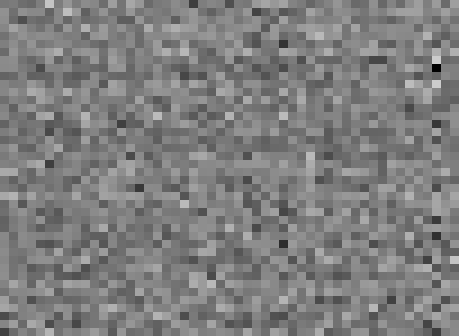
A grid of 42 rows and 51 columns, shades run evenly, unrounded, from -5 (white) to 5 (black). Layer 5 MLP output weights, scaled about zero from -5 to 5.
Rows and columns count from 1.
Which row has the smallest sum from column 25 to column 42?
7
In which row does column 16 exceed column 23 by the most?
24
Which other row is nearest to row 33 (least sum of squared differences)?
15
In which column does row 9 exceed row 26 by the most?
49
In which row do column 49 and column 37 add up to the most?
9
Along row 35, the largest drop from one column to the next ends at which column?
25
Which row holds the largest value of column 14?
16
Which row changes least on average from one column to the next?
19
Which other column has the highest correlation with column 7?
42
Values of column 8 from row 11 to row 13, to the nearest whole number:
1 -2 1
